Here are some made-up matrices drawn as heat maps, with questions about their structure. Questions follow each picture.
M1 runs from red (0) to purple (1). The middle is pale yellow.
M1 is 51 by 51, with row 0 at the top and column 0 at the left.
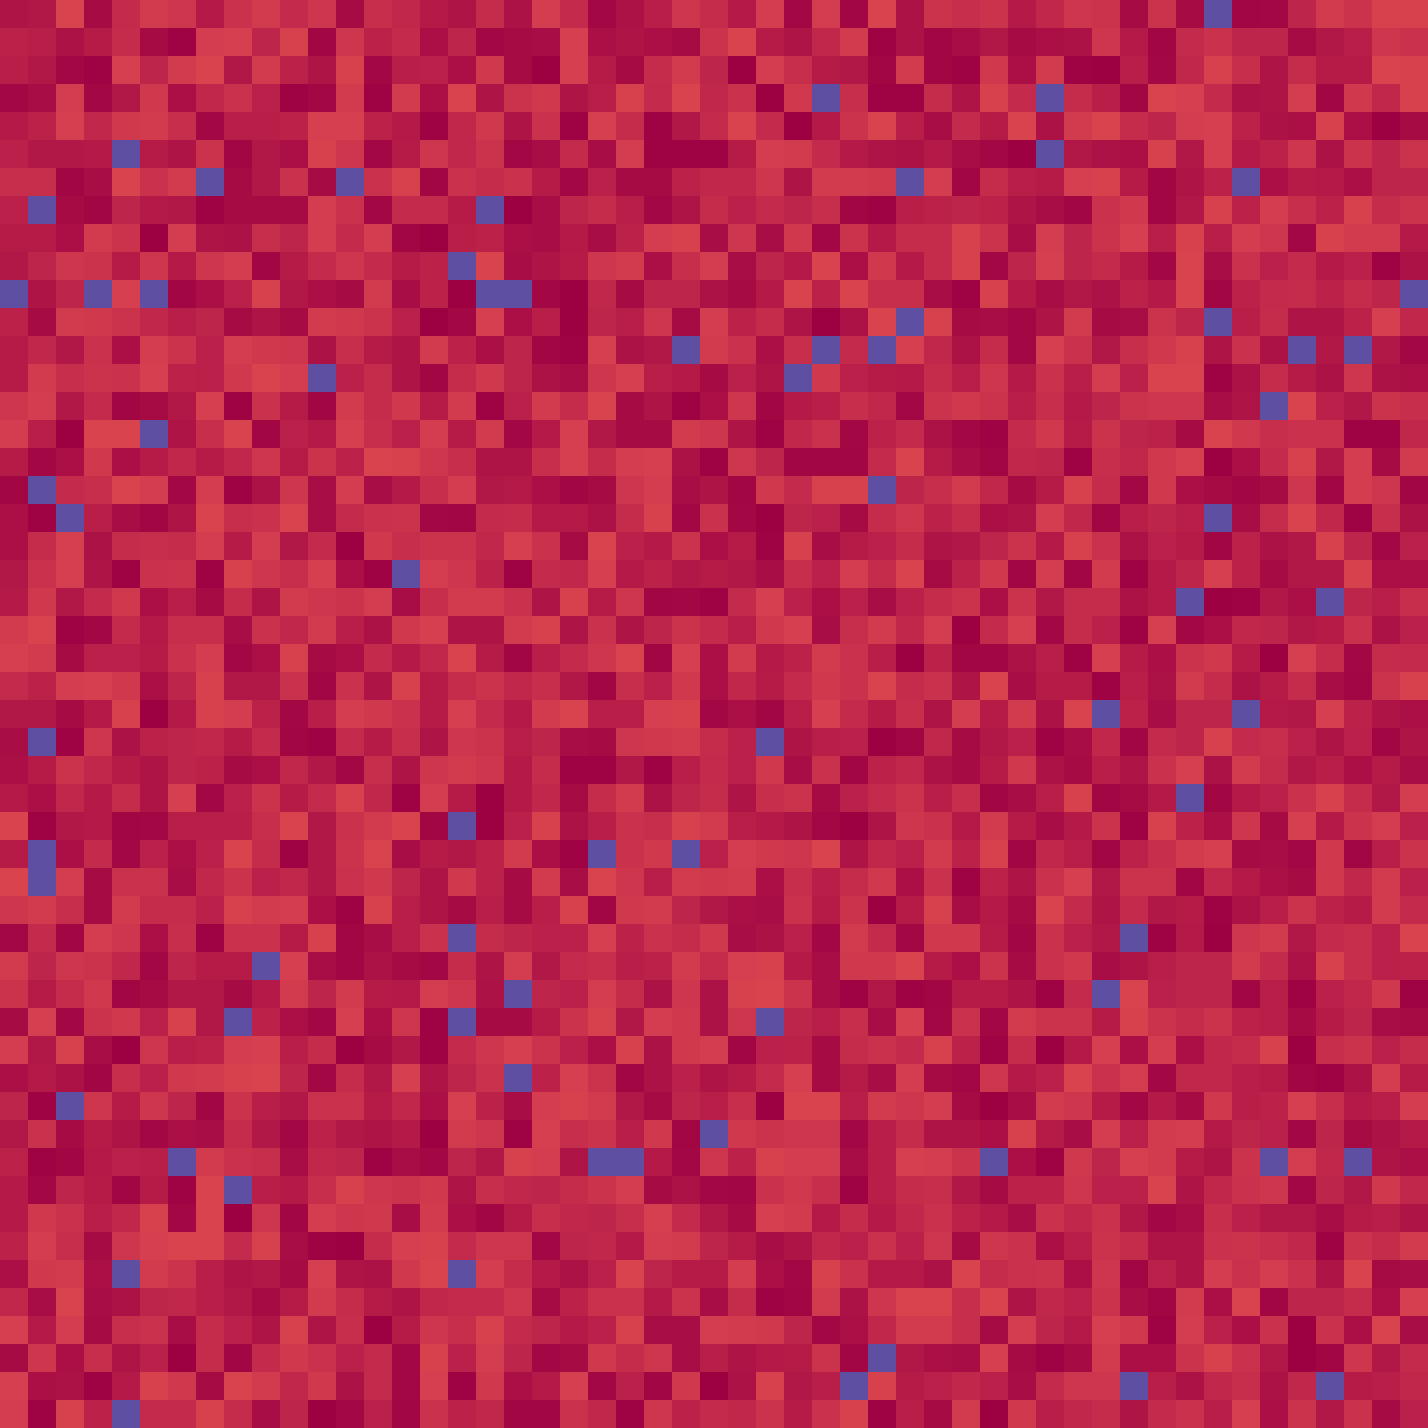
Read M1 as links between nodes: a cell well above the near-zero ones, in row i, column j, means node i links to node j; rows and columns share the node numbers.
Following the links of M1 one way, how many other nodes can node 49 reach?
12
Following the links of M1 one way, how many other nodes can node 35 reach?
4
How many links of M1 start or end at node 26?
2
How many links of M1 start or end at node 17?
4
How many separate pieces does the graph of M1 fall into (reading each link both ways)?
3
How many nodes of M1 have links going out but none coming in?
11
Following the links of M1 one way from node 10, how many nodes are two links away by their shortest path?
7
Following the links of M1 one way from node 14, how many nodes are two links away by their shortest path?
2
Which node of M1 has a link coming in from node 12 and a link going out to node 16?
node 29
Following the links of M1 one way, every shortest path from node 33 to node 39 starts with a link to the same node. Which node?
node 40
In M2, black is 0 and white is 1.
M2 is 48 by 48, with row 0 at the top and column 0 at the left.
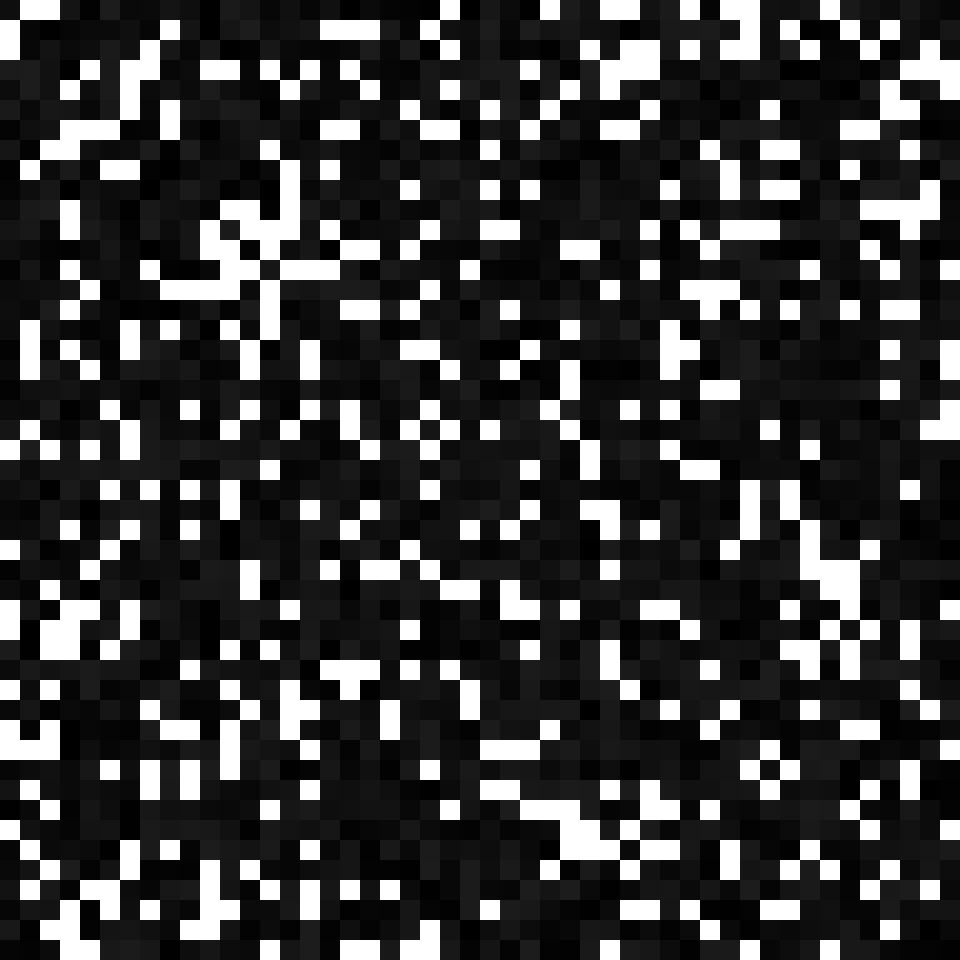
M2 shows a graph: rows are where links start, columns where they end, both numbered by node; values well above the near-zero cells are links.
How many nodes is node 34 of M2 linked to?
8
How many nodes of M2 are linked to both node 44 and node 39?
3
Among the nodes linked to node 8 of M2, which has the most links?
node 6
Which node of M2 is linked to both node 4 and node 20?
node 47
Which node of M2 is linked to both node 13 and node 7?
node 3
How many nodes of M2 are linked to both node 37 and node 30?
4
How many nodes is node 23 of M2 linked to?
5
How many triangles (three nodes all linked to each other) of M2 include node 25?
7
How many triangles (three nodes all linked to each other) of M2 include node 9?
4
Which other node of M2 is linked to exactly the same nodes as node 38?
node 24
